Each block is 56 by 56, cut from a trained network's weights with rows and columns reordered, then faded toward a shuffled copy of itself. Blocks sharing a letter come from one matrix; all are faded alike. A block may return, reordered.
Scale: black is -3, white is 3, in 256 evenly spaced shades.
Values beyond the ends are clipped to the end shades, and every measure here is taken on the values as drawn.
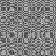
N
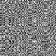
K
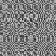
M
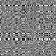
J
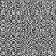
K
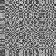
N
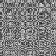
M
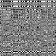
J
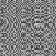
M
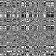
J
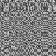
M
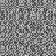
M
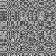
M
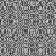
M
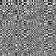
J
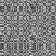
N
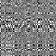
J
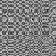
N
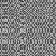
N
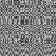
M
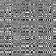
J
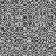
M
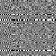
J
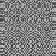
N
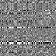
J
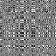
J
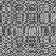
M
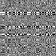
J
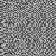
M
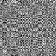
K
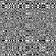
J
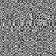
K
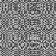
M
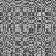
M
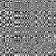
J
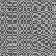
N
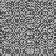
M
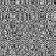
K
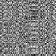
K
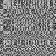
N
